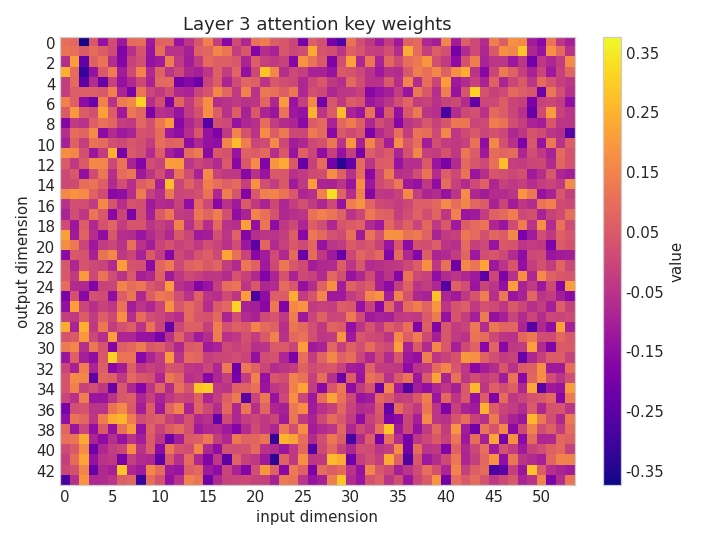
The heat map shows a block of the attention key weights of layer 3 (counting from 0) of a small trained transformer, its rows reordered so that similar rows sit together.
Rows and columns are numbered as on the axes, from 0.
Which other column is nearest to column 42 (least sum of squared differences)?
38
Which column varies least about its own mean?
13
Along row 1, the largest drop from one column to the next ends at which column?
49
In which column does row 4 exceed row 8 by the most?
15
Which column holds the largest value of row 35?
28
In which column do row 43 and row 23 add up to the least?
8
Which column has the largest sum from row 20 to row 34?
24
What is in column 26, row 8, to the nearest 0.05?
0.05
